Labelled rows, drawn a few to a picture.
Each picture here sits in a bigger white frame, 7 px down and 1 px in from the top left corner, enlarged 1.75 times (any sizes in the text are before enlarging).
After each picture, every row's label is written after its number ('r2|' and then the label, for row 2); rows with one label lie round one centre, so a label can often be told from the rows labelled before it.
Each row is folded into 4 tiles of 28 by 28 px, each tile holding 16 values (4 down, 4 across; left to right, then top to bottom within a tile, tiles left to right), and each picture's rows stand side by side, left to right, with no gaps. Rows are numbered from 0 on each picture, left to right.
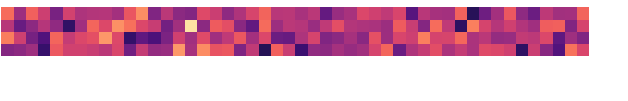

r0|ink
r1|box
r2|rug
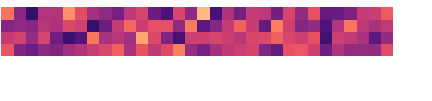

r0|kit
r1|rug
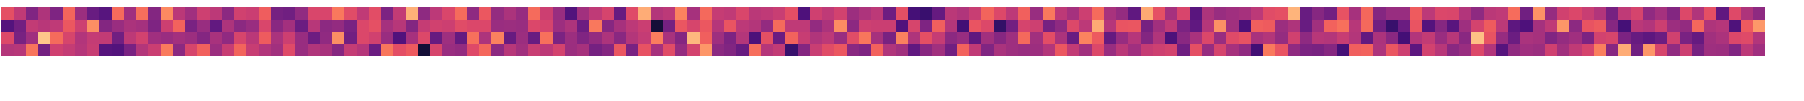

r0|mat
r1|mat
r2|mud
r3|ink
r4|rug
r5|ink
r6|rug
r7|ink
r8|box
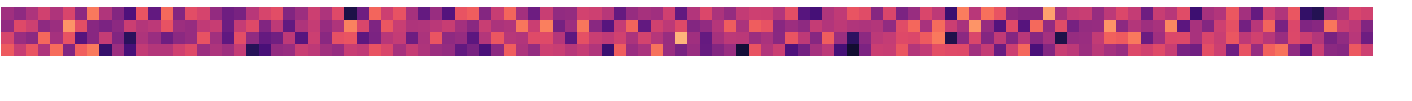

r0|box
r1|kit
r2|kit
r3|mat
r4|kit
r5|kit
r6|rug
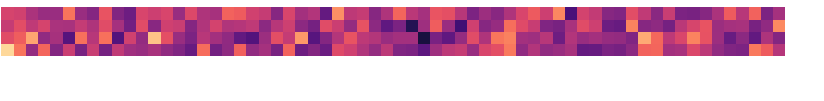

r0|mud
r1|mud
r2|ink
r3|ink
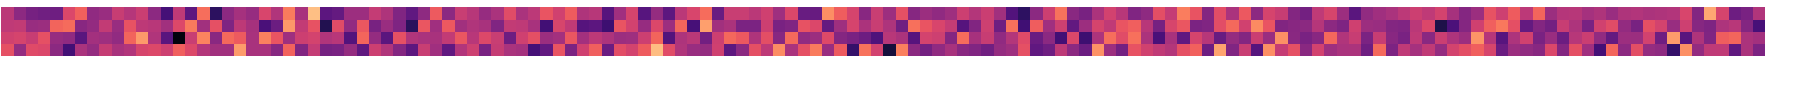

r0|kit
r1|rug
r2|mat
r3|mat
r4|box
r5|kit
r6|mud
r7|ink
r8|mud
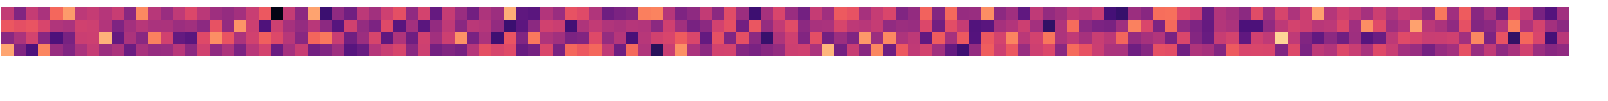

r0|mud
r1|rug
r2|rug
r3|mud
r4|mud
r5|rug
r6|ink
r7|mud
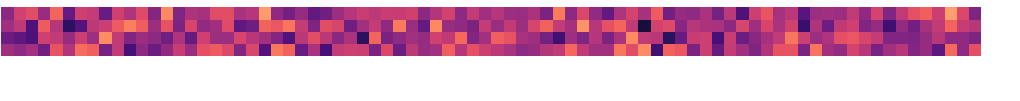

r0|ink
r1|box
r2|ink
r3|box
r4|mat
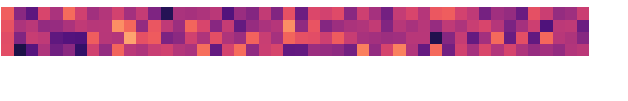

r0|kit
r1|mat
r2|mud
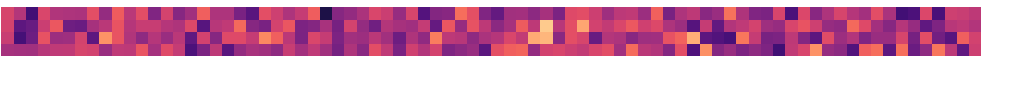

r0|ink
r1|rug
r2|kit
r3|mud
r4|box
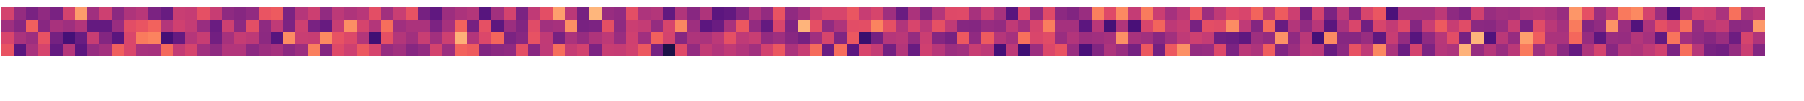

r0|kit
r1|kit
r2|mat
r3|rug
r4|box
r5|mat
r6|mud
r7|mud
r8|ink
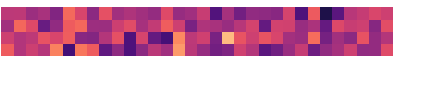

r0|box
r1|rug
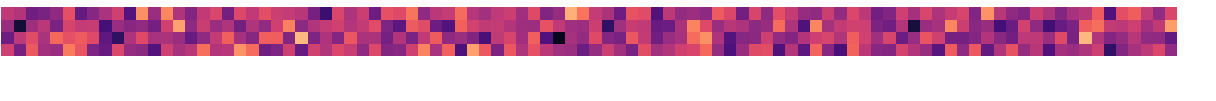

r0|mat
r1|mud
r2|box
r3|ink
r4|mat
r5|ink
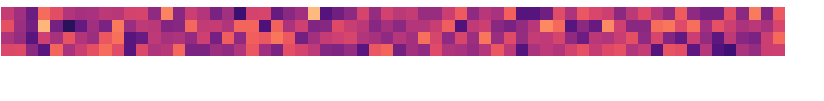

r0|ink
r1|rug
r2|rug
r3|box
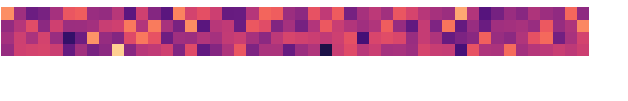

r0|kit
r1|kit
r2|kit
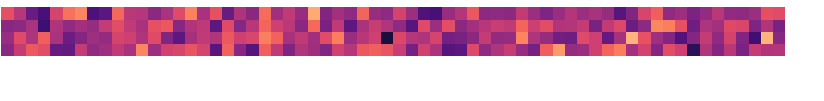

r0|kit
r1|mat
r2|kit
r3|box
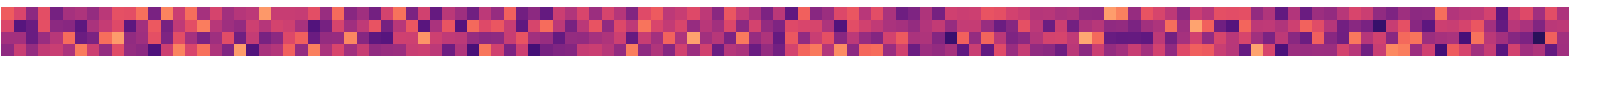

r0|ink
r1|mud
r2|rug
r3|mud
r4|box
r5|ink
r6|box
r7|box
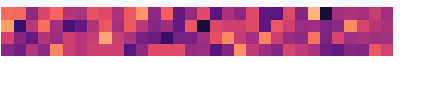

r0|ink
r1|rug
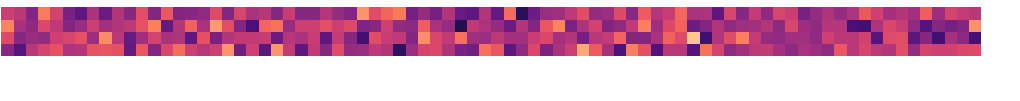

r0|ink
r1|box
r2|rug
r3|mud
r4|ink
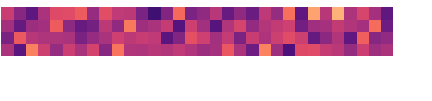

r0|kit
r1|mat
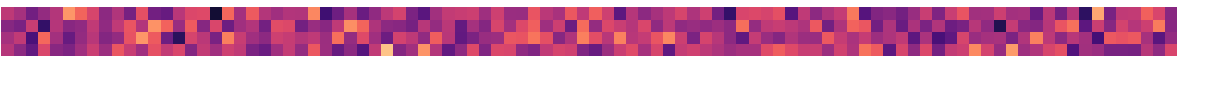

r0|kit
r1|rug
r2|kit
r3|rug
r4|box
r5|mat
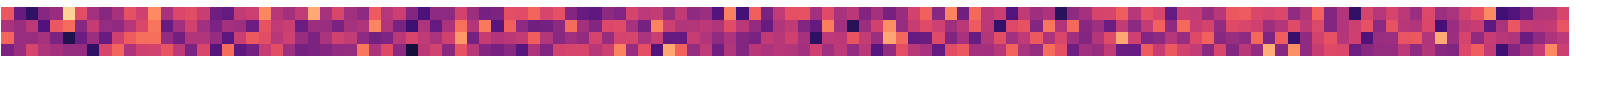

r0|kit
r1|mat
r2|mat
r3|box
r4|ink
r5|mat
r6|mud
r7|rug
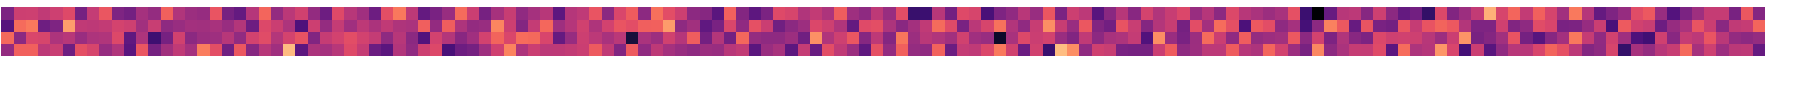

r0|box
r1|mud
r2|kit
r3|mud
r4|rug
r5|box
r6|rug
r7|mat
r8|kit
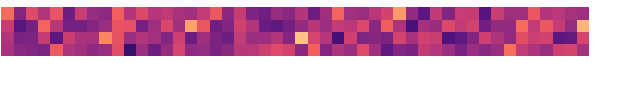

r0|ink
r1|ink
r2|kit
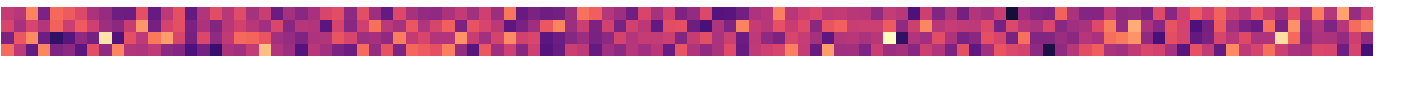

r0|mud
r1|mat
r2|rug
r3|rug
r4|mud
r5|kit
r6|ink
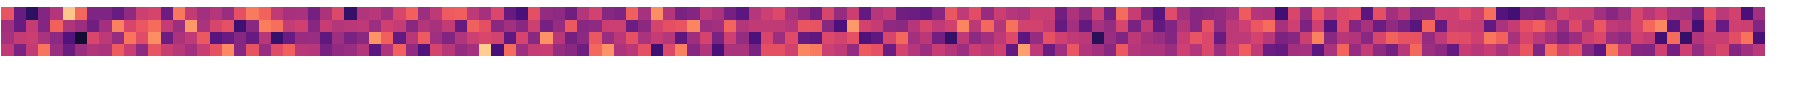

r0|kit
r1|box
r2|mud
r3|box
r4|box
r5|mud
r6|mat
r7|rug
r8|mud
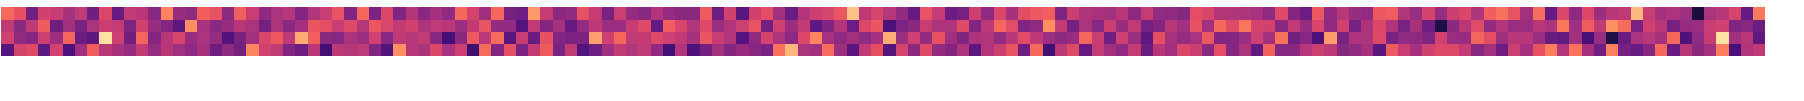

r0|ink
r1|ink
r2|mud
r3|rug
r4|mud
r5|box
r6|mud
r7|ink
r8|mud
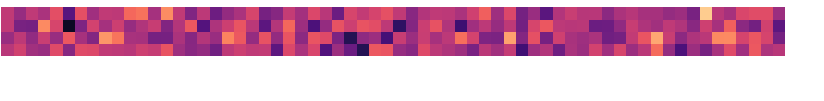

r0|ink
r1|rug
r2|rug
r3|mat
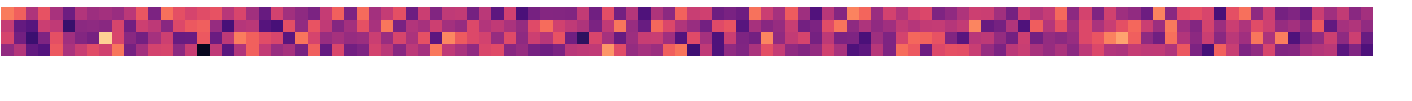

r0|ink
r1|ink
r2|rug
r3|box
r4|kit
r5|kit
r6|mud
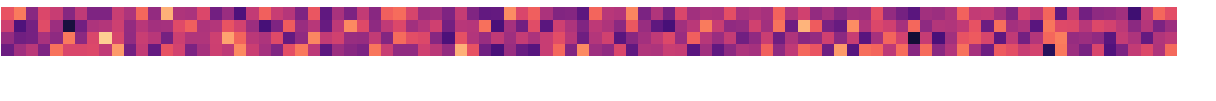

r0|ink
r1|rug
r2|mat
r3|ink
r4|box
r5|box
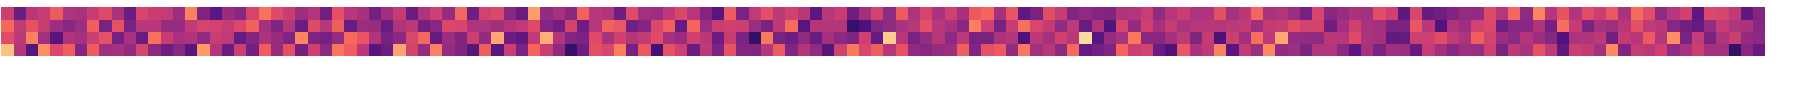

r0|mud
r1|mud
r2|mud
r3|box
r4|ink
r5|mud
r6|mud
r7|ink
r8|mud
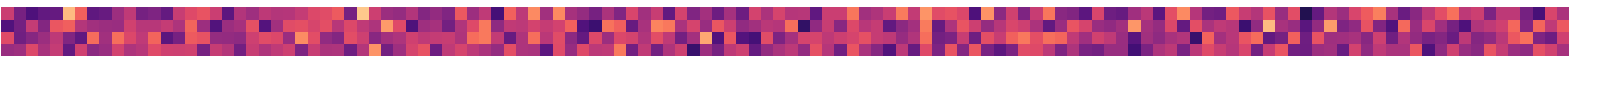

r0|kit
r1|ink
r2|mat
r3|box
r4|mat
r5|rug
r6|rug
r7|kit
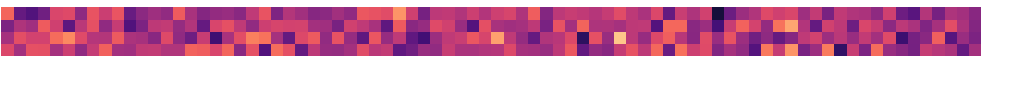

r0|rug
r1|box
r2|ink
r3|rug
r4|mud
